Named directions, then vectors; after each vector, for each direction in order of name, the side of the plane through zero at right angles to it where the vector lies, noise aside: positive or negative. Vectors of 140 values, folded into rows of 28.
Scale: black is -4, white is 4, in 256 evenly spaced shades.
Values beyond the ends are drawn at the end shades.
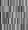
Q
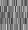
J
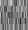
positive, negative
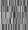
negative, negative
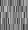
negative, positive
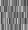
positive, negative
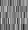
negative, positive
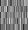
negative, positive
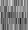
positive, negative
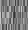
negative, negative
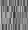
negative, negative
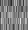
negative, positive
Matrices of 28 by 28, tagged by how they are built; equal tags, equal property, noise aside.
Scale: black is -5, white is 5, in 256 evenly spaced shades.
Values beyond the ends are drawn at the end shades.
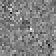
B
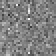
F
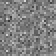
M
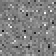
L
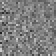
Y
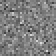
B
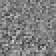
Y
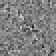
B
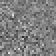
Y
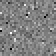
L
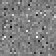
L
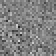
Y
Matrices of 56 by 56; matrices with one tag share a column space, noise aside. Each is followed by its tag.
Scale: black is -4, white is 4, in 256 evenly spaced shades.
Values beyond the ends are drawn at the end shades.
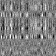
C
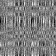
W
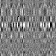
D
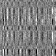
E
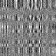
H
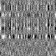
C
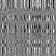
H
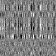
C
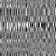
D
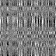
W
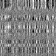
H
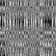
W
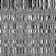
H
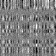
H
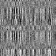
E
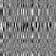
D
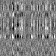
C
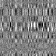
D
